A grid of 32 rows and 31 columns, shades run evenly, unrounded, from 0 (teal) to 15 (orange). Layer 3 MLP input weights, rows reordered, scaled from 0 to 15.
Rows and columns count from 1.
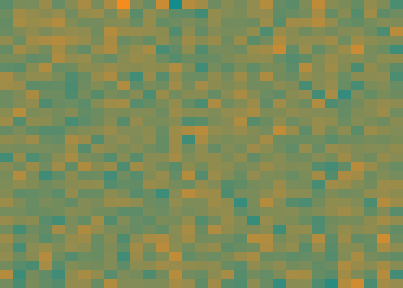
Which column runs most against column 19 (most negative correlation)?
27
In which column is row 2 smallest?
16
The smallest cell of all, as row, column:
1, 14
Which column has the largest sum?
30
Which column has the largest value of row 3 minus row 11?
25
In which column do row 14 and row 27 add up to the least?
10
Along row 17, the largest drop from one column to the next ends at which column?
7
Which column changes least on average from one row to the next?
18
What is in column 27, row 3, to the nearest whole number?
6
